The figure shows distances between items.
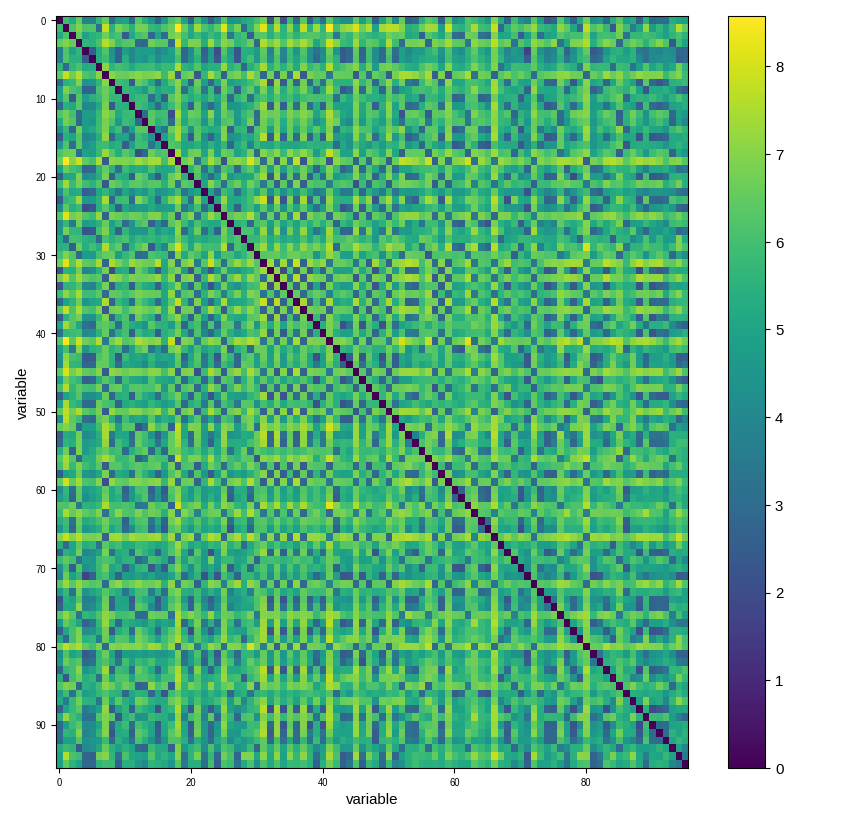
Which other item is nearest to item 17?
12
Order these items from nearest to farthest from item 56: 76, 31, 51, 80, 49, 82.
76, 49, 51, 82, 31, 80
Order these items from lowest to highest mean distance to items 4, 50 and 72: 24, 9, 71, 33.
33, 71, 24, 9
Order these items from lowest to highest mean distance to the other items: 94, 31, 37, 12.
94, 12, 37, 31
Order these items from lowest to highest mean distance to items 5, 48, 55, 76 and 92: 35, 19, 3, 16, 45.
16, 19, 3, 35, 45
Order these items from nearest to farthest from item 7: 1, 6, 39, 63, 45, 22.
45, 63, 22, 39, 6, 1
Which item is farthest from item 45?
1
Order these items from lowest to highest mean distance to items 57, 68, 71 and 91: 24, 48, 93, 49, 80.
48, 24, 49, 93, 80
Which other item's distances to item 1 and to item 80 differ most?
18
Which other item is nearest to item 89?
9
